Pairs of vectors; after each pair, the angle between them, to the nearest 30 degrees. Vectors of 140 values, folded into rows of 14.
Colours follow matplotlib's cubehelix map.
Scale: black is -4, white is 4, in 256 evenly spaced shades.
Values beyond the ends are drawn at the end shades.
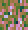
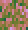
90 degrees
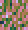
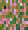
120 degrees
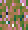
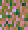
120 degrees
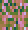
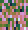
30 degrees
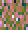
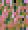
60 degrees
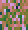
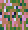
60 degrees
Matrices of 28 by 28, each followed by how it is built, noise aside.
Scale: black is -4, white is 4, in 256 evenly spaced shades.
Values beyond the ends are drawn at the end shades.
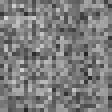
blocks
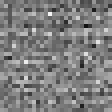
blocks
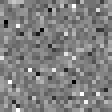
sparse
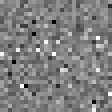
sparse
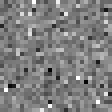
sparse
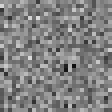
repeating rows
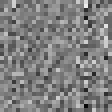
uneven columns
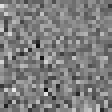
lower triangular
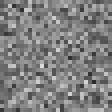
repeating rows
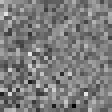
lower triangular
